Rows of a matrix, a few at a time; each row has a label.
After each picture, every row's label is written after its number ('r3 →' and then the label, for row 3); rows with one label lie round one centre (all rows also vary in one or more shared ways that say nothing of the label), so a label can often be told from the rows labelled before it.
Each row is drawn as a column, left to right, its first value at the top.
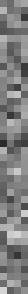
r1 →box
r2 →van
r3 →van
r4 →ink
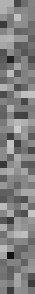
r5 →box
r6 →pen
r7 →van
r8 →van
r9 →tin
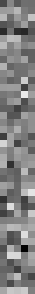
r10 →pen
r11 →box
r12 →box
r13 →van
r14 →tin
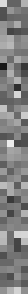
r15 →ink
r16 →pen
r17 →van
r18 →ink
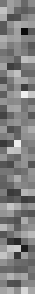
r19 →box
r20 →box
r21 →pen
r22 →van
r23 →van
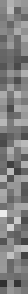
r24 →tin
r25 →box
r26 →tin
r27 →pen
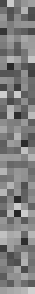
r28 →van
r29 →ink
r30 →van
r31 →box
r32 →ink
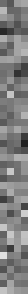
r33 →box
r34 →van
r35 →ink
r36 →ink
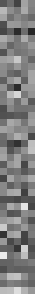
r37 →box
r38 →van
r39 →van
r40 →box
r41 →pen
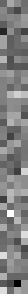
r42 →box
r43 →tin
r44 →tin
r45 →van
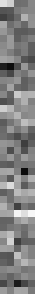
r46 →ink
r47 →ink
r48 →tin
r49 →tin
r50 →tin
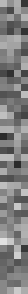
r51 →ink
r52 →ink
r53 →box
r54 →van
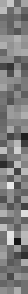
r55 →box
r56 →ink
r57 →pen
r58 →ink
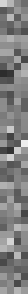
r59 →ink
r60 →ink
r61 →box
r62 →pen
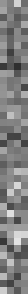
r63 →box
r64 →tin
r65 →ink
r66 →van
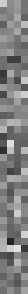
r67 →ink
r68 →pen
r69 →tin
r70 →van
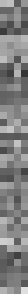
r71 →ink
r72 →ink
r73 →pen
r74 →ink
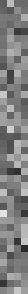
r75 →tin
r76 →ink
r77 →pen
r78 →van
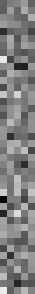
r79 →van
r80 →pen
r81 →tin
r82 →box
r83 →tin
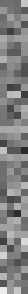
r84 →box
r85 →van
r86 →van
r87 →ink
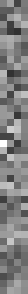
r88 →pen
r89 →ink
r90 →van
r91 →van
